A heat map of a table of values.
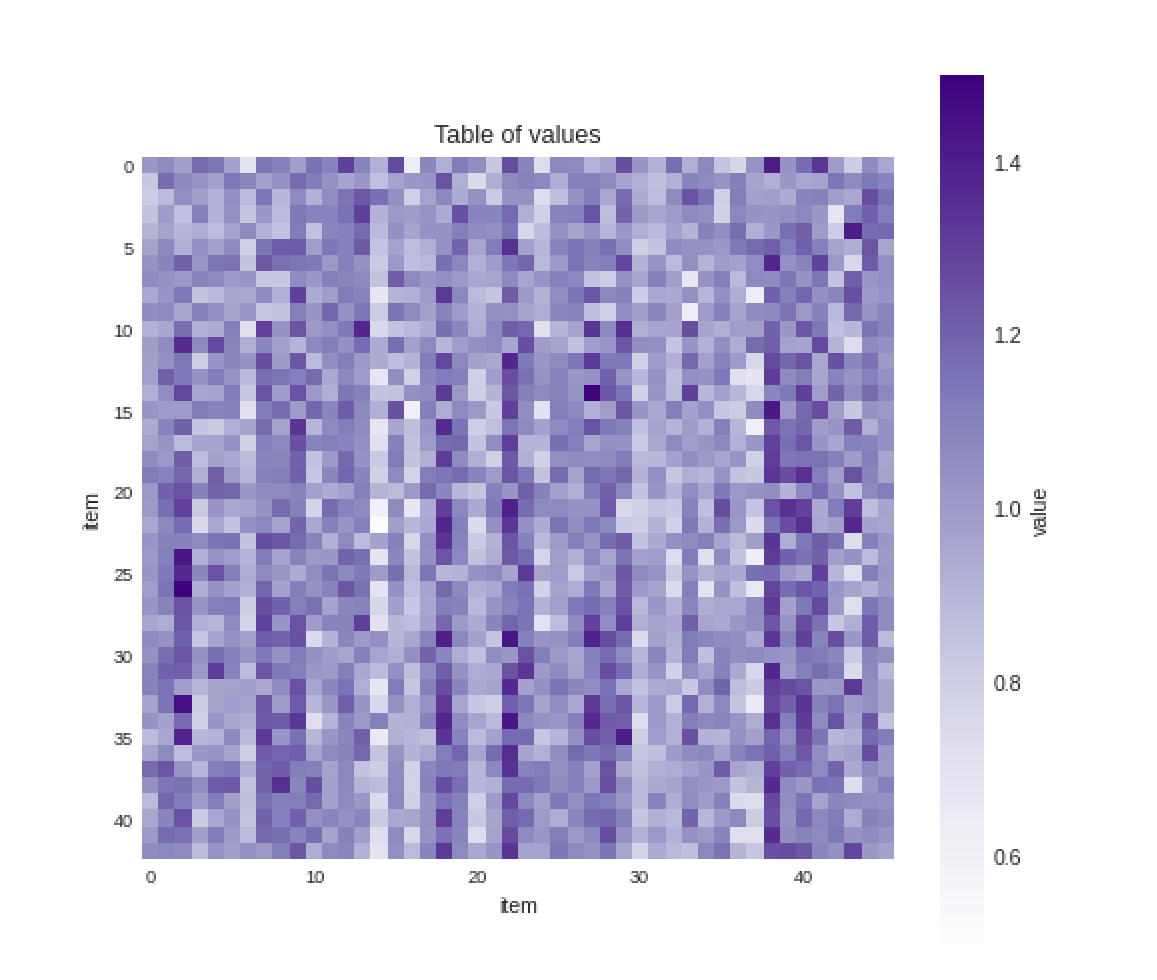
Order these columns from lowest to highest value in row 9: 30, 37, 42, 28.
28, 42, 30, 37
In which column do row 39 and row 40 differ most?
36
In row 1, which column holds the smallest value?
20
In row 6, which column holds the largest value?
38
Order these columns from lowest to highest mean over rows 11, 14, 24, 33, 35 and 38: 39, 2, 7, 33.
39, 33, 7, 2
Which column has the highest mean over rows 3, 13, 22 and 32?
22
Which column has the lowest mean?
14
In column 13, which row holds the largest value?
10
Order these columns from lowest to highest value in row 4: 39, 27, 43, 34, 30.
30, 27, 34, 39, 43
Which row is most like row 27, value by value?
6
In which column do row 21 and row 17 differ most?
2
